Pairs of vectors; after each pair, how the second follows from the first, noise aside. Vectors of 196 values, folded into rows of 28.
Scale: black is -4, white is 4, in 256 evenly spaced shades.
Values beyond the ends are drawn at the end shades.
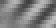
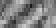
wrapped around.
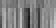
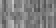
wrapped around, negated, shrunk.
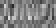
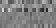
reversed, negated, partly zeroed.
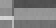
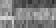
copied.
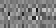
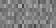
wrapped around, negated, shrunk.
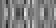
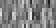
reversed.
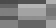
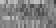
negated, partly zeroed.
